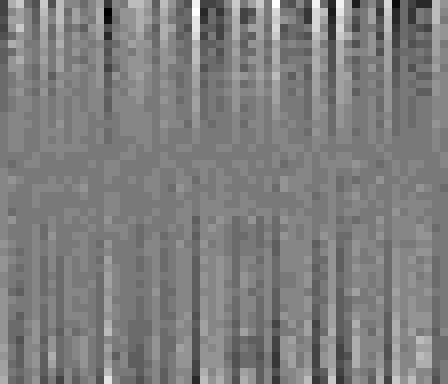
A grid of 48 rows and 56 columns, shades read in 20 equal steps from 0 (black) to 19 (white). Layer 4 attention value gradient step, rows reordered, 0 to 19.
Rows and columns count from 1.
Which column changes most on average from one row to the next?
45
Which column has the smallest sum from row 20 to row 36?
25
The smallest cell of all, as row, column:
2, 14
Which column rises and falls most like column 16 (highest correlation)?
41
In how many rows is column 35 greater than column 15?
19
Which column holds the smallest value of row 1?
50
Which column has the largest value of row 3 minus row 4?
36
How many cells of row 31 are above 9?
22
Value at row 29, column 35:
8
